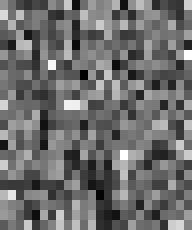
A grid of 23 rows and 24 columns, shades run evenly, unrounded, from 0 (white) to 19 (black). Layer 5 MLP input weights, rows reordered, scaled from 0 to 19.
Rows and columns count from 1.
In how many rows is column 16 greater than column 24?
10
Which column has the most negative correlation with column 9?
16
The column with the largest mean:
5
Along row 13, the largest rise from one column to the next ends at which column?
6
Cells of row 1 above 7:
20
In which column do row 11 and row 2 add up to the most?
23
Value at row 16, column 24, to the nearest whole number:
4
